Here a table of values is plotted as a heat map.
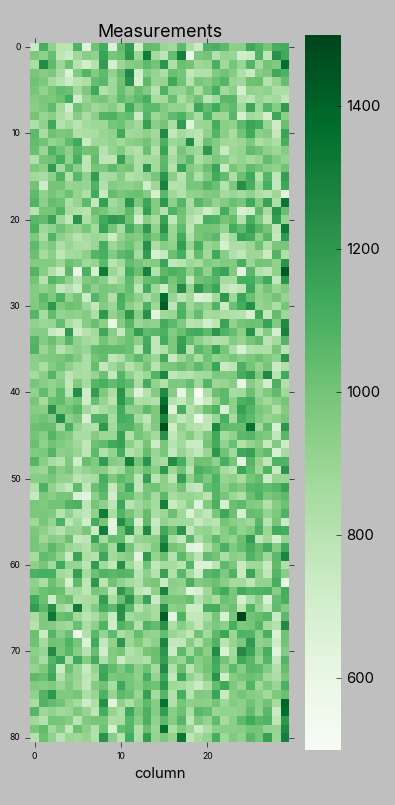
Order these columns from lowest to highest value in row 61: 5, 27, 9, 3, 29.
27, 3, 29, 9, 5
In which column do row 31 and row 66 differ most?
24
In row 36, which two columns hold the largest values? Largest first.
29, 15
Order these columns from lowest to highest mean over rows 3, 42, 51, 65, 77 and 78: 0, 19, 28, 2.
19, 28, 0, 2
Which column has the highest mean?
15
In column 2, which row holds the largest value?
66
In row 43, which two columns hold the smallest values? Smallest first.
19, 6
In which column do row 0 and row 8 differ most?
9
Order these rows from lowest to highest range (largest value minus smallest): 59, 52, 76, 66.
52, 59, 76, 66
